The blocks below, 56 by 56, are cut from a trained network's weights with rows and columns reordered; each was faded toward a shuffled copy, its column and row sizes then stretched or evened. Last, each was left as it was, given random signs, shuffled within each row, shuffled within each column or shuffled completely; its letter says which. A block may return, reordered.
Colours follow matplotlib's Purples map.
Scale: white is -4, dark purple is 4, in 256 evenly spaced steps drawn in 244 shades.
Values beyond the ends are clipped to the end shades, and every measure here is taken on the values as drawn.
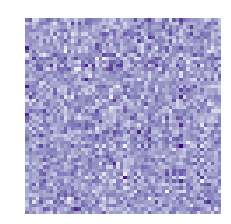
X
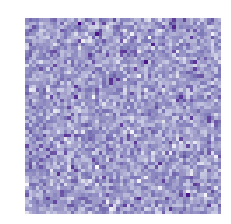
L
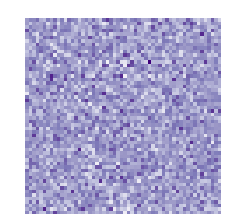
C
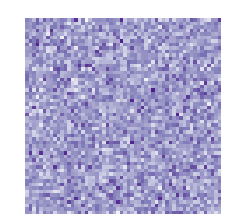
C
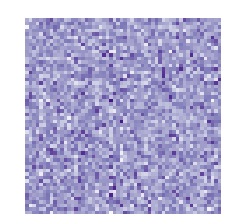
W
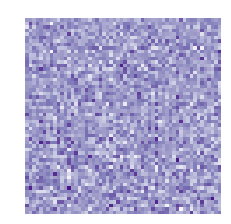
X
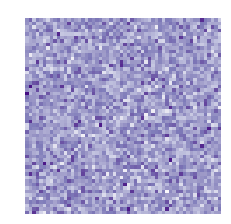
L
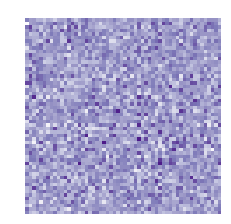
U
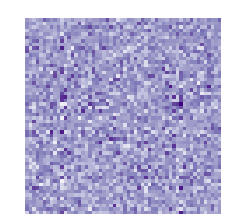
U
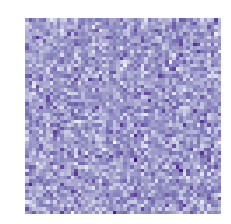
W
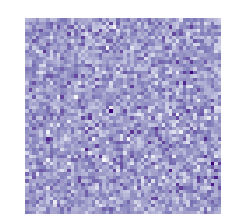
C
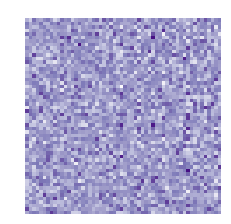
W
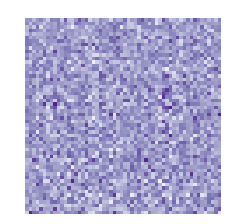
X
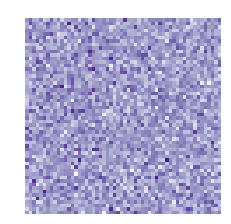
L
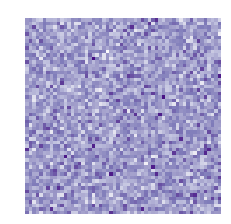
L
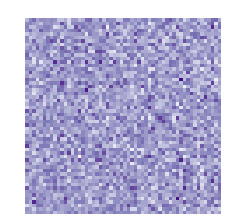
X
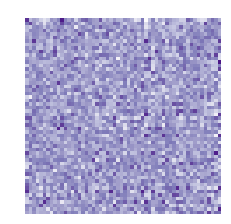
X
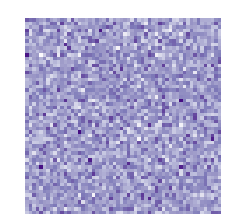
U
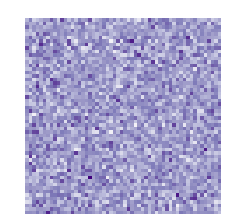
C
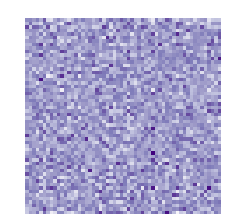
X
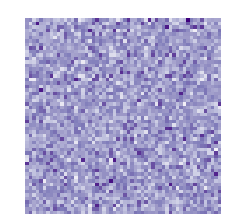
C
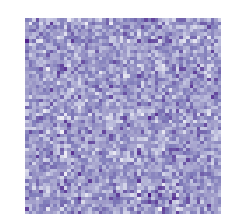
U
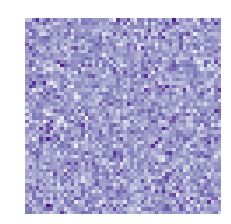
C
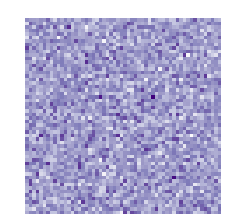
L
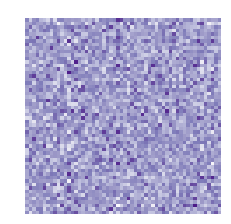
U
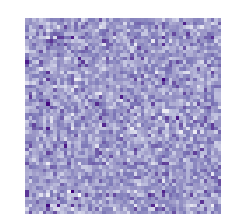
U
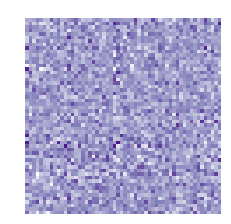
U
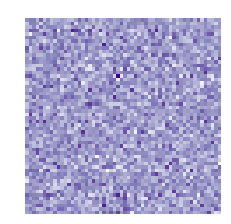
C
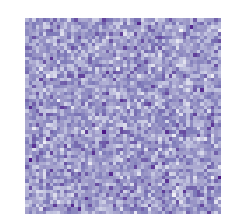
L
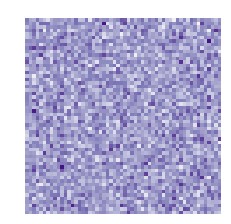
W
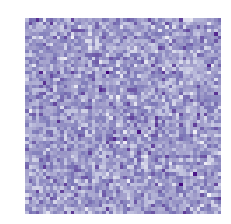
L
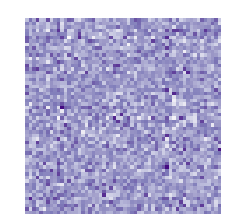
U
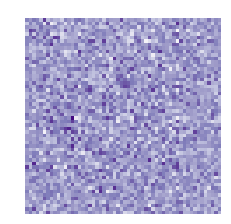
U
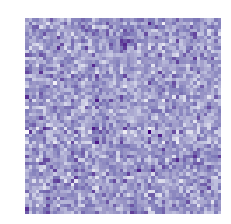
X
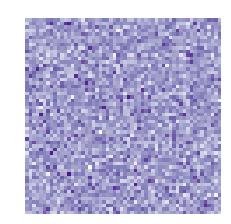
L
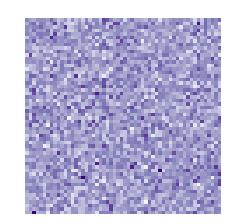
W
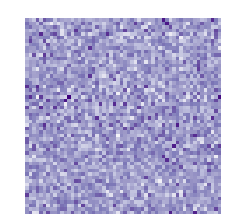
C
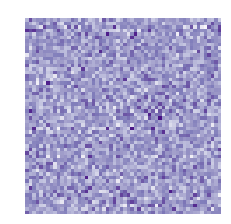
C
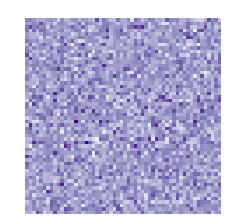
C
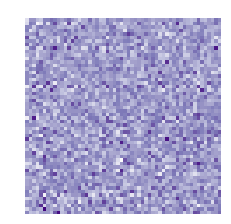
X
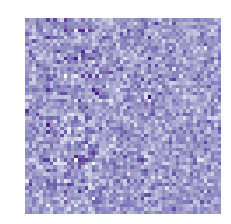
U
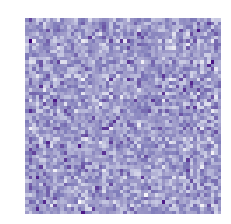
X
